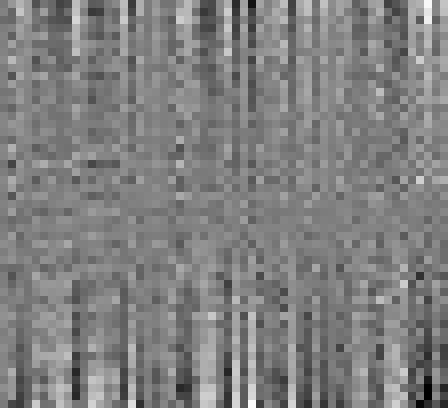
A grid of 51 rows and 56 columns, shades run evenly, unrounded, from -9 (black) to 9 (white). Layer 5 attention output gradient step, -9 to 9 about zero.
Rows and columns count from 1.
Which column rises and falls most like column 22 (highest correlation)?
7
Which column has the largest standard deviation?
54
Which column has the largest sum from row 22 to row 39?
51
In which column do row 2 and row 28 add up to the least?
32
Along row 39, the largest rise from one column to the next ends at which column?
37
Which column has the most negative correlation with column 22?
10
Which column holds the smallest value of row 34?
43
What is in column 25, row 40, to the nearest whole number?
2
